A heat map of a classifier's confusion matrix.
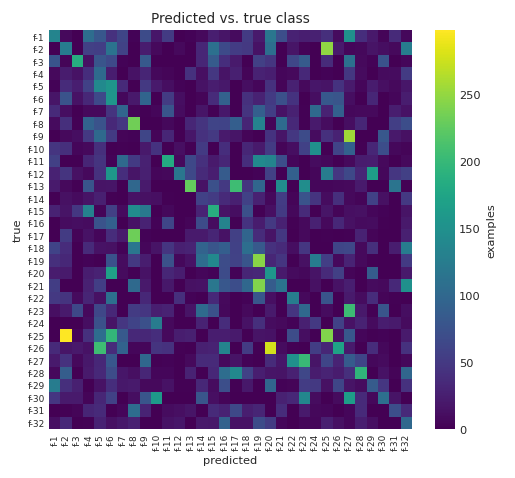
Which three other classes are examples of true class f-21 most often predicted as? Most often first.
f-19, f-32, f-15
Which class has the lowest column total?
f-12
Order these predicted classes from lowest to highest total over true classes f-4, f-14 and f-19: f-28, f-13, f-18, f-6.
f-28, f-13, f-6, f-18
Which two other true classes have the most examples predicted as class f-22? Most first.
f-27, f-12
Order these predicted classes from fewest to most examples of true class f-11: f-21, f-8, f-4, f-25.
f-25, f-4, f-8, f-21
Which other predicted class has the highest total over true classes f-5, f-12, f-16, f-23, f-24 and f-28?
f-6
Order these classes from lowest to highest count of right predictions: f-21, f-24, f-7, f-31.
f-24, f-31, f-7, f-21
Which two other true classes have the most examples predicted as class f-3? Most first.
f-23, f-15
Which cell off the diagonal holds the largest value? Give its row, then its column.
f-25, f-2
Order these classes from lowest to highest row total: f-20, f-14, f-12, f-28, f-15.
f-14, f-20, f-15, f-28, f-12
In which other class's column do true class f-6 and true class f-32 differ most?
f-9
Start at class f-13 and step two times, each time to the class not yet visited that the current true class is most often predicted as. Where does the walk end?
f-8
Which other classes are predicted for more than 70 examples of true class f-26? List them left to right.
f-5, f-7, f-16, f-20
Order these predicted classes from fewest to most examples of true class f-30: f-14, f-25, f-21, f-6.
f-25, f-21, f-6, f-14
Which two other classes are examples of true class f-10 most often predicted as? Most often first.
f-24, f-27
